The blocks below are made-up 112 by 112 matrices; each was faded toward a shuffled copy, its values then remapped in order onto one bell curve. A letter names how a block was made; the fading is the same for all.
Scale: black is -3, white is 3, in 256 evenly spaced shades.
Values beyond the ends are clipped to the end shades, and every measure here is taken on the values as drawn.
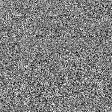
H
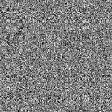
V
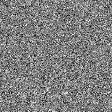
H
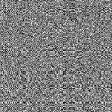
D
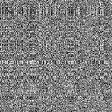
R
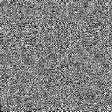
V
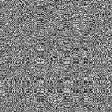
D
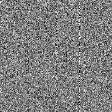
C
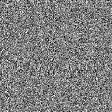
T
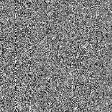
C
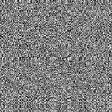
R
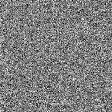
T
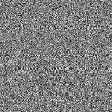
V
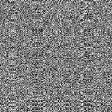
R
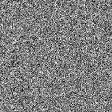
T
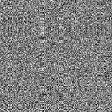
R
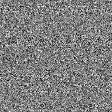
H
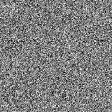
T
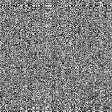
V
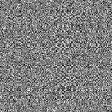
R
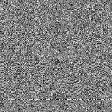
V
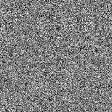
T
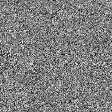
H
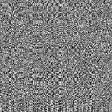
R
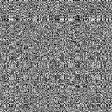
D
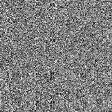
T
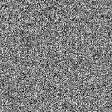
T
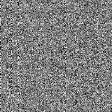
C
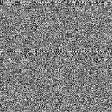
V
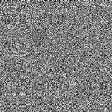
V
